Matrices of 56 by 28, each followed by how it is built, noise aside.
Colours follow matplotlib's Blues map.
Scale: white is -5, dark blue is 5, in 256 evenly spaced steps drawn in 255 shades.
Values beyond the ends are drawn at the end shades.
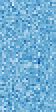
uneven columns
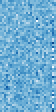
uneven columns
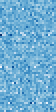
uneven rows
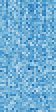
blocks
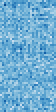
blocks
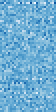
uneven rows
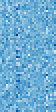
uneven columns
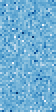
sparse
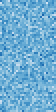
noise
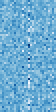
uneven columns
